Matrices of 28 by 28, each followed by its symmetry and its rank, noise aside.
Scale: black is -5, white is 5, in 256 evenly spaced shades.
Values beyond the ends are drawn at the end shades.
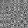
symmetric, rank three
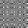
no symmetry, rank two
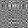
no symmetry, rank one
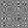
symmetric, rank two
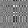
no symmetry, rank one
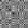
symmetric, rank two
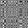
no symmetry, rank two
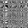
no symmetry, rank two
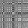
symmetric, rank one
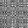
no symmetry, rank three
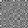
symmetric, rank three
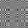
no symmetry, rank one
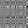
no symmetry, rank one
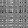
antisymmetric, rank two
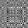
antisymmetric, rank two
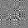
antisymmetric, rank two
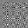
no symmetry, rank three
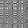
no symmetry, rank one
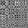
symmetric, rank two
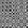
symmetric, rank two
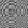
symmetric, rank two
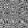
no symmetry, rank three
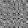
no symmetry, rank three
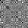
symmetric, rank three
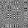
no symmetry, rank three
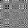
symmetric, rank one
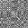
symmetric, rank three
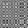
symmetric, rank one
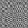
antisymmetric, rank two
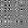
no symmetry, rank two
